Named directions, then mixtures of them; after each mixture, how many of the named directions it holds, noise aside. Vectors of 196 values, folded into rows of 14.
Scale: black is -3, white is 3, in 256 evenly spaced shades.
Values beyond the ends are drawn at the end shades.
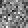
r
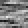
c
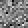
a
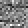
two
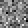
two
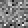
one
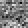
two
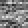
two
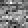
three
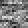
three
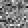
three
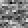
three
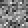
three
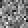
two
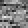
two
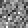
one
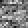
three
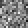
two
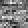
three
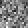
one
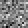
three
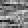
one
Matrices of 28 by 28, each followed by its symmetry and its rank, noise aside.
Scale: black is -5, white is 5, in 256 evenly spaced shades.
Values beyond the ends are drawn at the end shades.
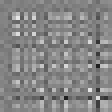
symmetric, rank two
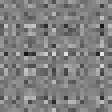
no symmetry, rank two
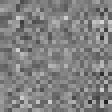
no symmetry, rank four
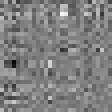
antisymmetric, rank four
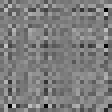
symmetric, rank two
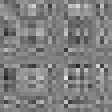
antisymmetric, rank two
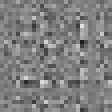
antisymmetric, rank four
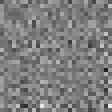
no symmetry, rank four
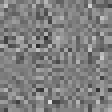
no symmetry, rank four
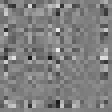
antisymmetric, rank two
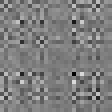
symmetric, rank two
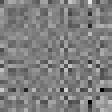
symmetric, rank two
